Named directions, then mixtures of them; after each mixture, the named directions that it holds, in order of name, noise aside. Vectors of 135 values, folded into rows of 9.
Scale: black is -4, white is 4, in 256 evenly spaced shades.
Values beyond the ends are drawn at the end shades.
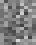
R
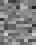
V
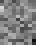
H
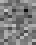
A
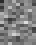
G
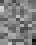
H.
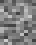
A, H.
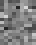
G, R, V.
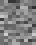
V.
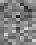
A, H, R.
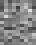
G, R, V.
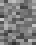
V.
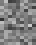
A, H, V.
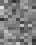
A, H, V.
